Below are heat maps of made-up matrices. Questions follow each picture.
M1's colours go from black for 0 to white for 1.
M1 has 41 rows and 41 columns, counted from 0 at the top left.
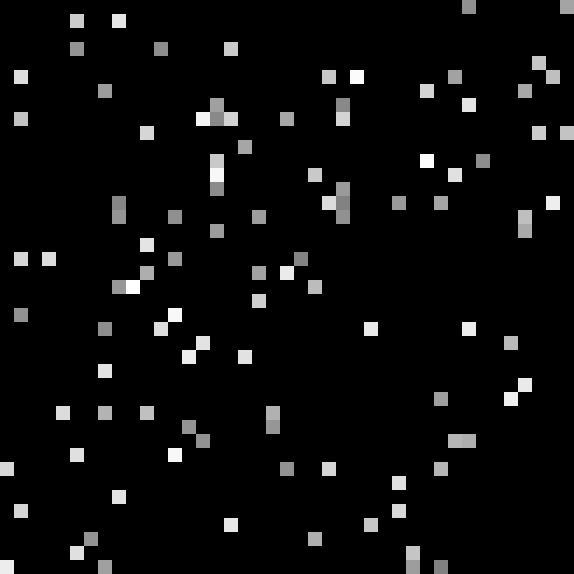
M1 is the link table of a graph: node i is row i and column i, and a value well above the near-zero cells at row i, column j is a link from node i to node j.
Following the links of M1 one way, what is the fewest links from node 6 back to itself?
6
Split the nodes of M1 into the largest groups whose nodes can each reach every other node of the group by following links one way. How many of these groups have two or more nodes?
2
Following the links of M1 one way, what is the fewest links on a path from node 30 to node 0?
5
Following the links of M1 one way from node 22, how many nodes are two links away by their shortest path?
4
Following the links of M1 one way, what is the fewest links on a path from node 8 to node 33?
3
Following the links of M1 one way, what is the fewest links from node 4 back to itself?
7
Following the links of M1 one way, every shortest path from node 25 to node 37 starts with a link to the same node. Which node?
node 13
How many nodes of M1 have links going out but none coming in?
2
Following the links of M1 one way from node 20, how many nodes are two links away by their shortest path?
9
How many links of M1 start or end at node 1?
7
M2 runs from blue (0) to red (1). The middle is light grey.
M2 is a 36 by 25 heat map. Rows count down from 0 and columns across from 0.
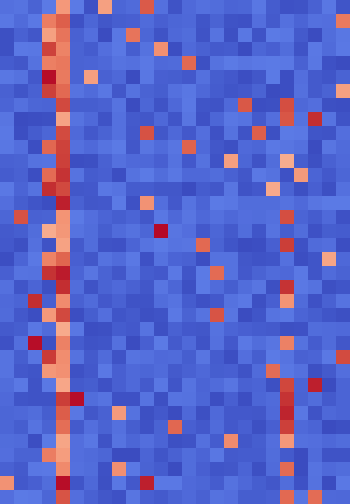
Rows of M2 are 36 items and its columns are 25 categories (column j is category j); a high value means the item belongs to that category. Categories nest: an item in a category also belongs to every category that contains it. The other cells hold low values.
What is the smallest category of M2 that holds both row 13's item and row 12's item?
3
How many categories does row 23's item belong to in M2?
1
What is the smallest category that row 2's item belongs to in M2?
9
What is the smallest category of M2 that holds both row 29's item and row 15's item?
20
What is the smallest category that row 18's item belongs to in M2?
23
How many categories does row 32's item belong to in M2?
2
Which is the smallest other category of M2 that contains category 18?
10
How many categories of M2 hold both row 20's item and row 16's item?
1
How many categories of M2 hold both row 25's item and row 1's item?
3
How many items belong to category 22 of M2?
3
